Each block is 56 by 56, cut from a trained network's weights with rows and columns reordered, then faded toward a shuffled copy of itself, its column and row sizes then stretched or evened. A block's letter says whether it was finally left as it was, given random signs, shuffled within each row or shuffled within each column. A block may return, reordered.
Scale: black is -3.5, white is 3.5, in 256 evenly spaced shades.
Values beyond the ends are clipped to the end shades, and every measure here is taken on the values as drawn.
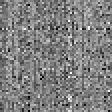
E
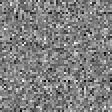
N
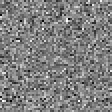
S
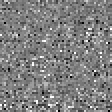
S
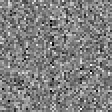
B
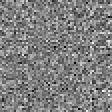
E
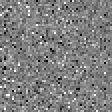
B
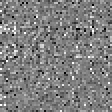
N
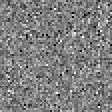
B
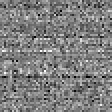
E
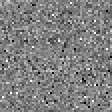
S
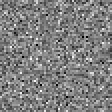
B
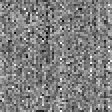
B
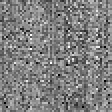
E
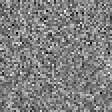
S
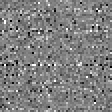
E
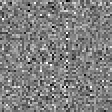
E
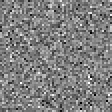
B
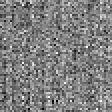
E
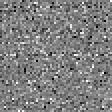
S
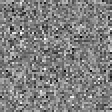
N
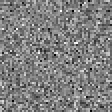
S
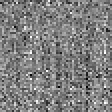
E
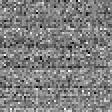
E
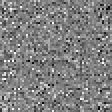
N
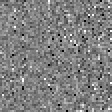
B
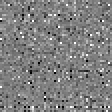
N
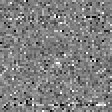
S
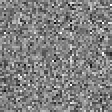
N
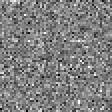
S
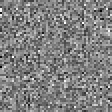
N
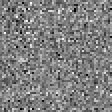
N
